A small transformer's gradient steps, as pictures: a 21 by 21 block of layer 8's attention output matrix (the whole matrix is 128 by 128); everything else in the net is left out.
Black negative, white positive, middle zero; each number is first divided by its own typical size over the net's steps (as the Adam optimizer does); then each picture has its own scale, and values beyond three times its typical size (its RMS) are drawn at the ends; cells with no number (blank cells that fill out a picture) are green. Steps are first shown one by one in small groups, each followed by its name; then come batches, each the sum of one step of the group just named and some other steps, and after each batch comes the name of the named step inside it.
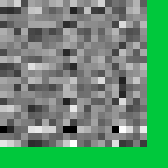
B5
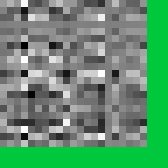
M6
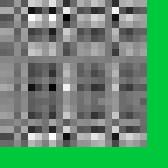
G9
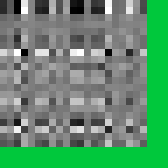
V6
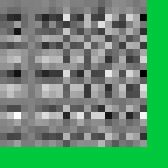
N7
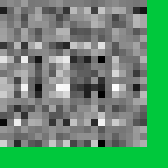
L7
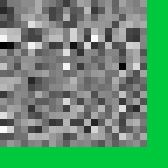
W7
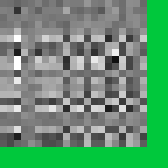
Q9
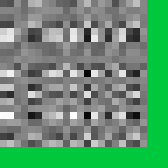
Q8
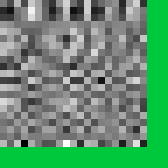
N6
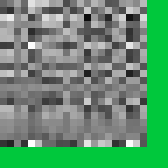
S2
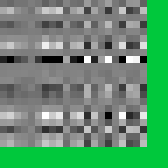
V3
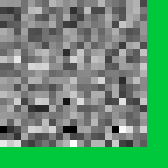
B5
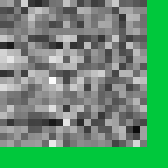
M6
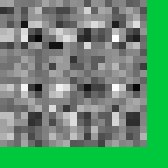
L7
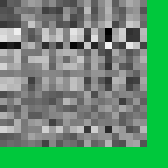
W7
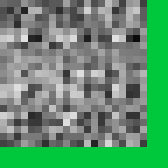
M6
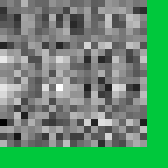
L7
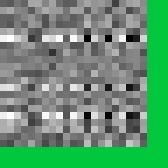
Q8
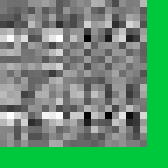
N7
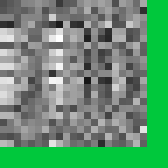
L7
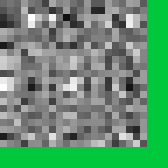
G9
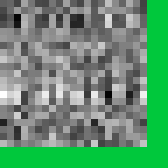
L7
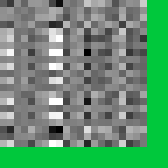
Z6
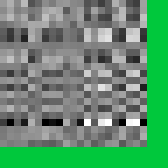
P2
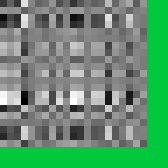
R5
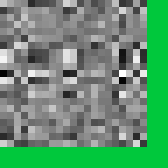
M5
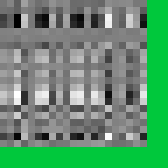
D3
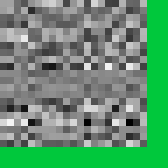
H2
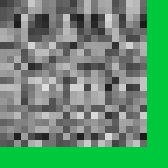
D3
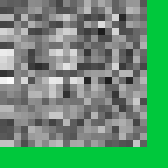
M5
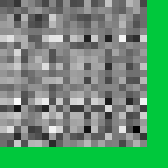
D3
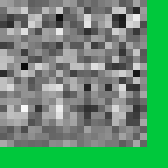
M5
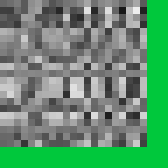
D3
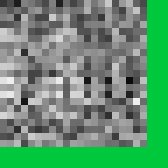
R5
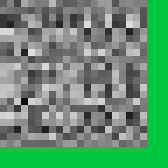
R5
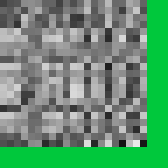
R5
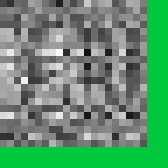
Z6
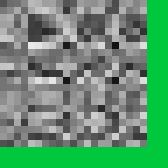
P2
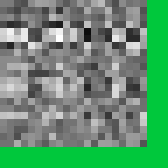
H2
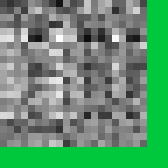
Z6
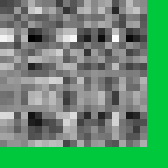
Z6
